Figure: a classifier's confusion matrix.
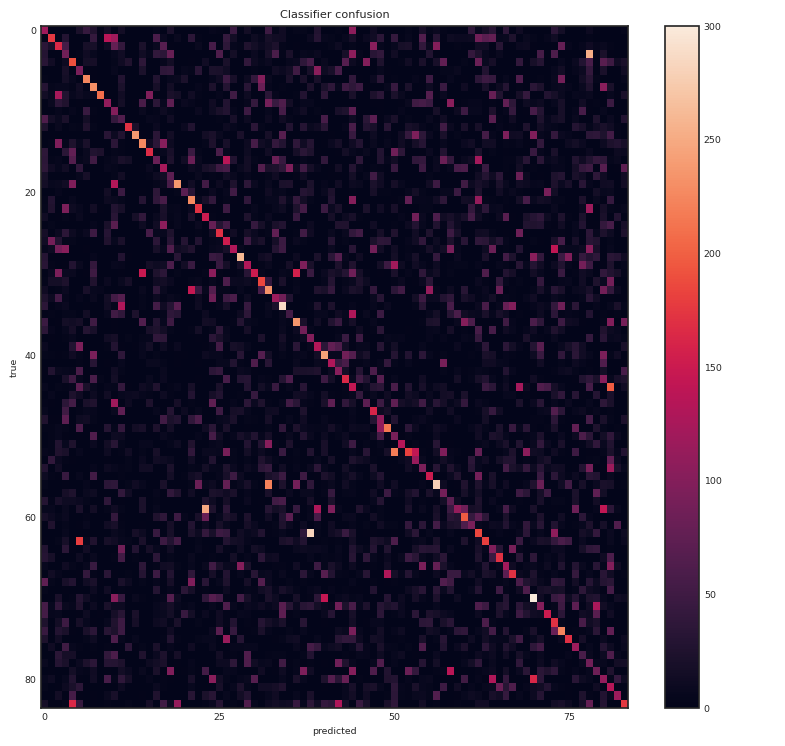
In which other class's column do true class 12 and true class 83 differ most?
4
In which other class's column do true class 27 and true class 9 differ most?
73
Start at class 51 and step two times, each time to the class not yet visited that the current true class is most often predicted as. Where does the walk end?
21
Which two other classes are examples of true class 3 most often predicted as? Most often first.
78, 44
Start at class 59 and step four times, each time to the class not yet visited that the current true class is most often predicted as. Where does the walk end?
65
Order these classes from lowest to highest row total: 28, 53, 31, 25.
53, 31, 25, 28
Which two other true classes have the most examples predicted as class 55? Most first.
32, 8
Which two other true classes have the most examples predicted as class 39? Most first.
59, 5
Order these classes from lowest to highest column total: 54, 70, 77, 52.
52, 77, 54, 70
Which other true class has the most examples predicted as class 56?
2
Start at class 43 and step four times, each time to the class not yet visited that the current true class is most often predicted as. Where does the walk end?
7
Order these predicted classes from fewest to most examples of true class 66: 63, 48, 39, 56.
48, 63, 39, 56
